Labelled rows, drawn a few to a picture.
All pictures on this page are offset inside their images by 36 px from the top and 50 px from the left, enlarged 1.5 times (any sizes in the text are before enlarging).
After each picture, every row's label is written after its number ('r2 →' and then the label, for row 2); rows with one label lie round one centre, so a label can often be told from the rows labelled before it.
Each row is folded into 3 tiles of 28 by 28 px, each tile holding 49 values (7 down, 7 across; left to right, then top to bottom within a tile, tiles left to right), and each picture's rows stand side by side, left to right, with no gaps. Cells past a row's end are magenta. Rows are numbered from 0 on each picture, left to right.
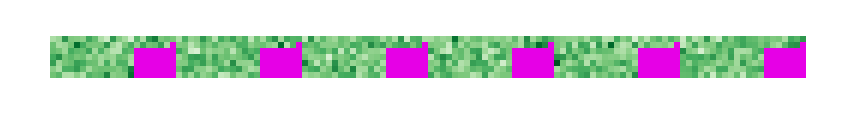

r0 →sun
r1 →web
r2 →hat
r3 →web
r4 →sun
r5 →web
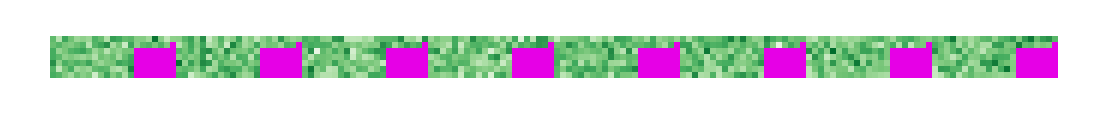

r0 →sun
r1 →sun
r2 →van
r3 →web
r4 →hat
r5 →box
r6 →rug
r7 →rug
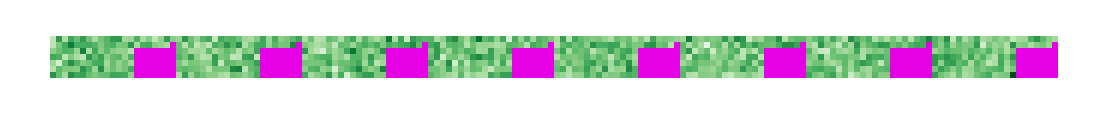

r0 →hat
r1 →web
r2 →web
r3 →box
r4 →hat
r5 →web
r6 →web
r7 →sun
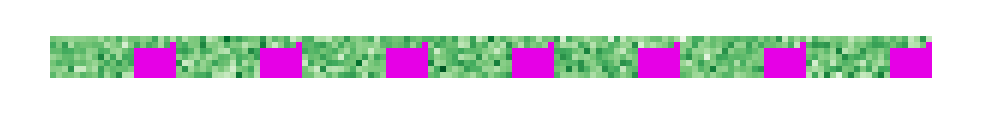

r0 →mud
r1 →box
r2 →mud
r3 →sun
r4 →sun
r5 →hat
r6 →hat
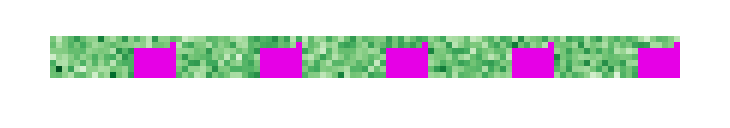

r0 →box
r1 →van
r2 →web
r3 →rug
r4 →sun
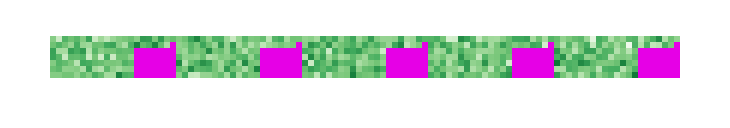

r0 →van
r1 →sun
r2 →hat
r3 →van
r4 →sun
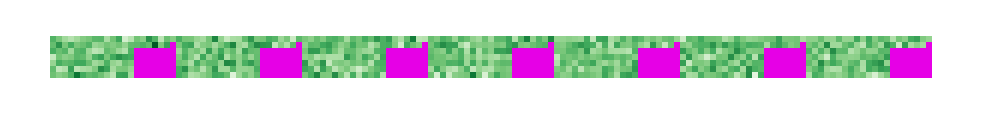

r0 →mud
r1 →van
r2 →box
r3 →van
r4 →mud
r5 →hat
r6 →rug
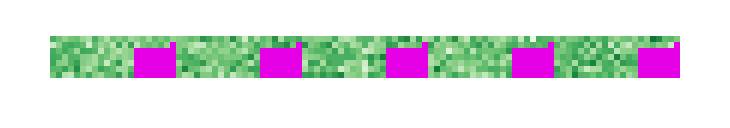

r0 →sun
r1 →web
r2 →mud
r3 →web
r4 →mud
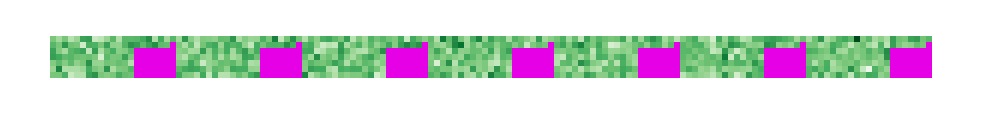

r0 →van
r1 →web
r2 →web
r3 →box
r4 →mud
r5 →van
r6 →box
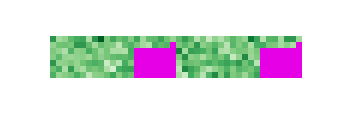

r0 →box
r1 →rug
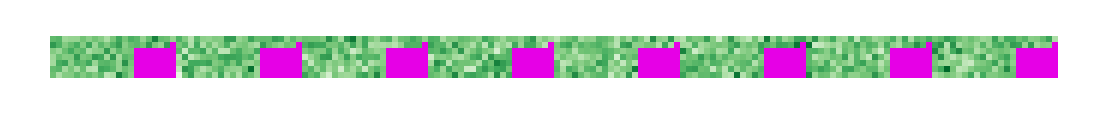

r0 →mud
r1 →rug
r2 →box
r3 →mud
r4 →hat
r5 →web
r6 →web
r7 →rug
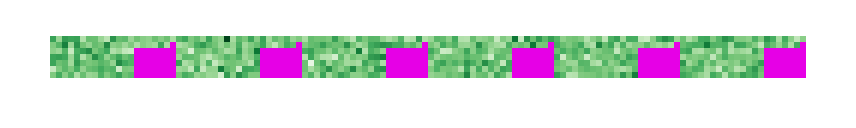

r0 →sun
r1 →box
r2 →hat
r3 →web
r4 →sun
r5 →box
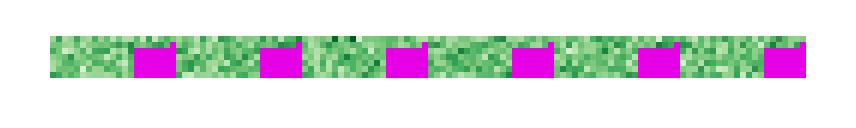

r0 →web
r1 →web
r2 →box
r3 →sun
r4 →web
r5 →mud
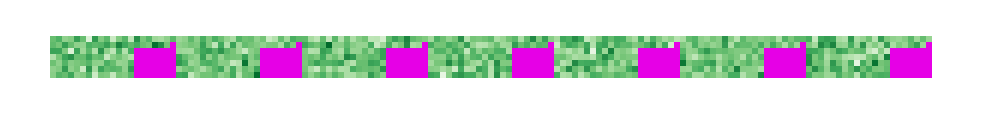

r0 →web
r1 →sun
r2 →mud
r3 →mud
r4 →hat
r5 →sun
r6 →sun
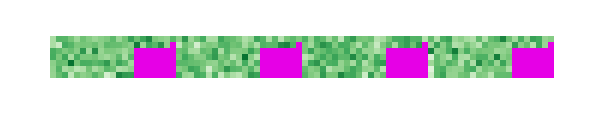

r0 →van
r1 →web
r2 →mud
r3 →rug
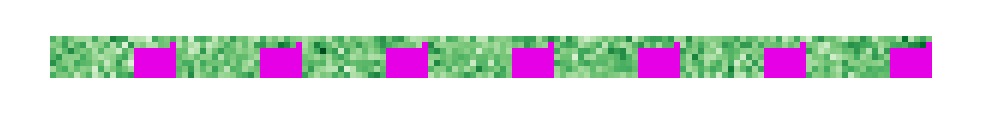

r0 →sun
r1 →web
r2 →van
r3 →mud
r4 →rug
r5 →hat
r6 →web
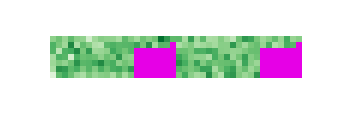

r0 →rug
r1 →sun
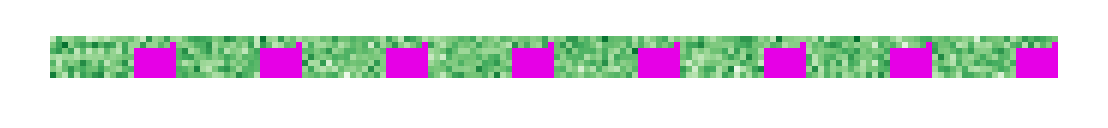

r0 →hat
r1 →box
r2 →box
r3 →mud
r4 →box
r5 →hat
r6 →box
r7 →rug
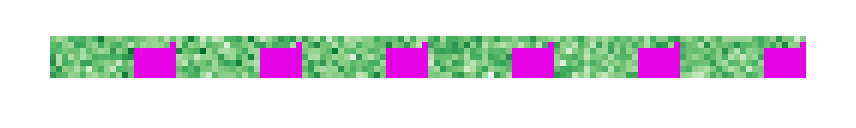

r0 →box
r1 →rug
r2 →van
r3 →mud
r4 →web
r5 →van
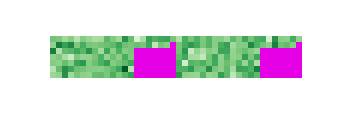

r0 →rug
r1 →hat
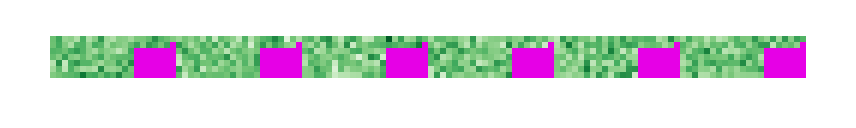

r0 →mud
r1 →mud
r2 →web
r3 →sun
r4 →hat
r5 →rug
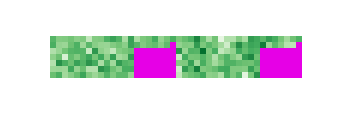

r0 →mud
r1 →rug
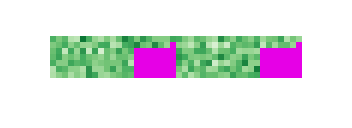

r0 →van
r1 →sun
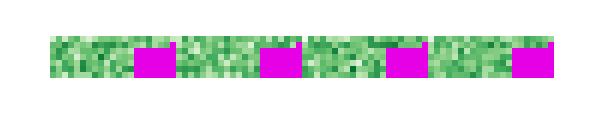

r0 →hat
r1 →web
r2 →hat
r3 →hat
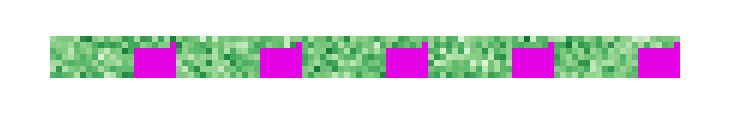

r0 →van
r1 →mud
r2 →sun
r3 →hat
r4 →sun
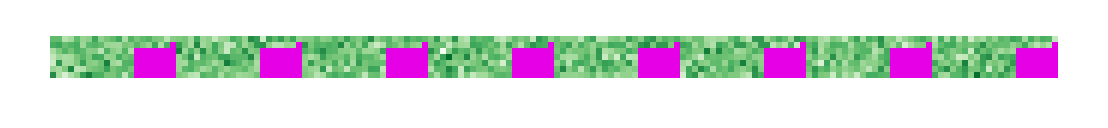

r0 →mud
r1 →rug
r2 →mud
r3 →web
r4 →van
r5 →rug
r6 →box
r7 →hat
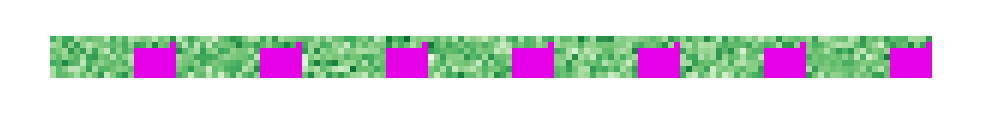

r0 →van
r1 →web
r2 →mud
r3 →mud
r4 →web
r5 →web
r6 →van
